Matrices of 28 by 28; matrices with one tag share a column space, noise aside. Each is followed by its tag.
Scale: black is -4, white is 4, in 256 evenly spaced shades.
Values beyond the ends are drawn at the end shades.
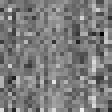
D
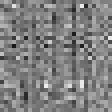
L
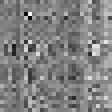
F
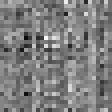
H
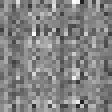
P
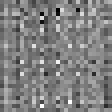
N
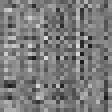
L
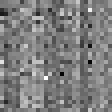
N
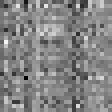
P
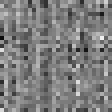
H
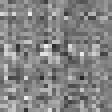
F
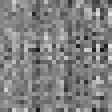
H
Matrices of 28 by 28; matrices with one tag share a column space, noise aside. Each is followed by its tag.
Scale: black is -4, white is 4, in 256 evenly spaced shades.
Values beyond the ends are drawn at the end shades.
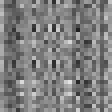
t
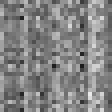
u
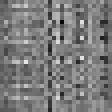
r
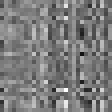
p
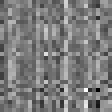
p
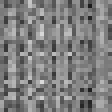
p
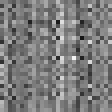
r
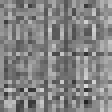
p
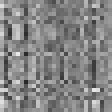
p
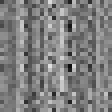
u
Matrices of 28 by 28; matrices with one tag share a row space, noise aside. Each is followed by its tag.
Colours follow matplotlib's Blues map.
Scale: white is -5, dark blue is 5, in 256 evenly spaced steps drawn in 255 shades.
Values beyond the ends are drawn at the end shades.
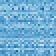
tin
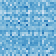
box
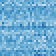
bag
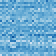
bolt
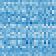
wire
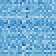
wire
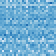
box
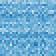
box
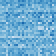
tin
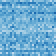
bolt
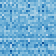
box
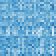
tin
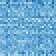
tin
